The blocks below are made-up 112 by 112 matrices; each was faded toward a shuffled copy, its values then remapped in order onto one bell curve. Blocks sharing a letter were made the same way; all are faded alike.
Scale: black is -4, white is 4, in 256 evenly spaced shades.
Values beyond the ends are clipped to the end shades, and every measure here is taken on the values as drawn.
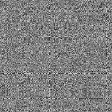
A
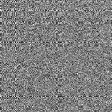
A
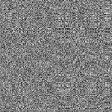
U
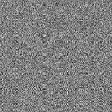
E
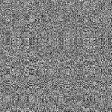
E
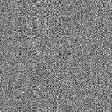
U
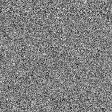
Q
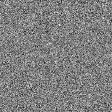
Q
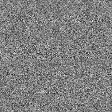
Q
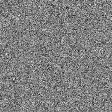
Q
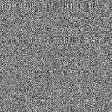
U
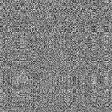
E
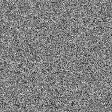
Q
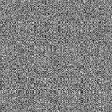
E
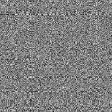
A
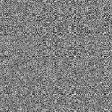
A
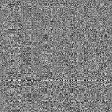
A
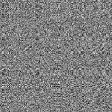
U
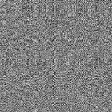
U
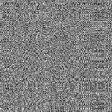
E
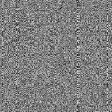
A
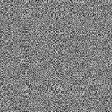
E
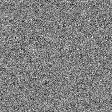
Q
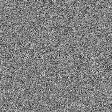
Q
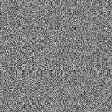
U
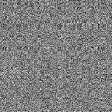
U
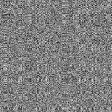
U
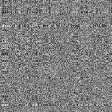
A
